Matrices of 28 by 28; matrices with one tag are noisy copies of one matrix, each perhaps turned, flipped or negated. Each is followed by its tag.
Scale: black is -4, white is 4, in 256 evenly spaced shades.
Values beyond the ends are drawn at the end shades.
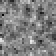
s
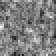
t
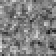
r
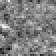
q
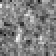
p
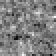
p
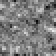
q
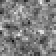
s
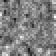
q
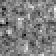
r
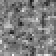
r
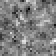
s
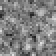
s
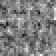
r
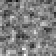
r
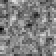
t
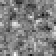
s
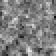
q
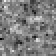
p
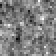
p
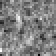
p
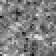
p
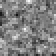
t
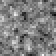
s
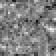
q
